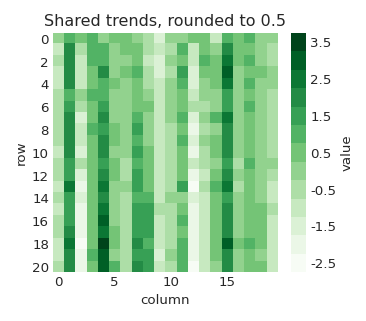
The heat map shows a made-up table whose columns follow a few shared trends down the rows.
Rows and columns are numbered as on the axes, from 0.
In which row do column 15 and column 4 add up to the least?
0
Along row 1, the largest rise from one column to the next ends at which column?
1
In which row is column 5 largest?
20
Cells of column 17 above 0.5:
6
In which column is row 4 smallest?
12
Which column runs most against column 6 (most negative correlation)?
8
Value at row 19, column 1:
2
